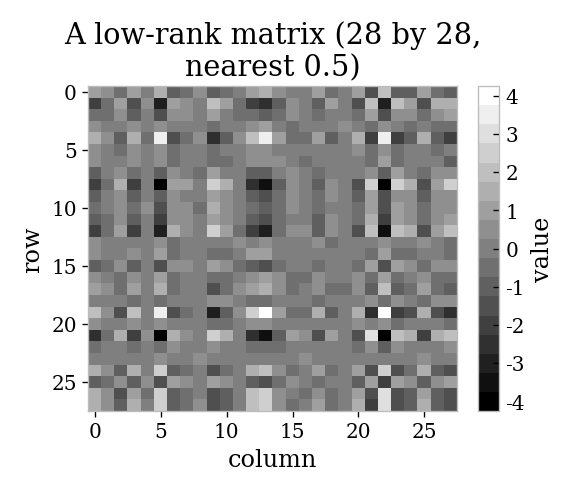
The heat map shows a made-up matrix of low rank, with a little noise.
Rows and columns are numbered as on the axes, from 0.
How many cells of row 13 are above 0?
7
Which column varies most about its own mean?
22
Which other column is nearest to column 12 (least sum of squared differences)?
0
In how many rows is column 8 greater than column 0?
12
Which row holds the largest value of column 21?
21
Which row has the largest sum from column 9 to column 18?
19
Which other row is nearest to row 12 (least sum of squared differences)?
1
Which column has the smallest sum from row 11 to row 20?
27
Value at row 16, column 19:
0
